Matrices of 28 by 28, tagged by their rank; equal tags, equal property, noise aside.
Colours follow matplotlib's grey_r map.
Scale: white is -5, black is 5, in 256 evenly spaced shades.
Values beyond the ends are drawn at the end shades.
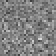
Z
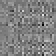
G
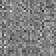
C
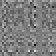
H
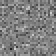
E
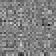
H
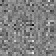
H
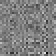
G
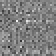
H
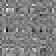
G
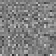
H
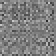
H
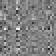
G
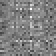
G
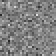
Z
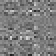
G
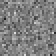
Z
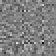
C
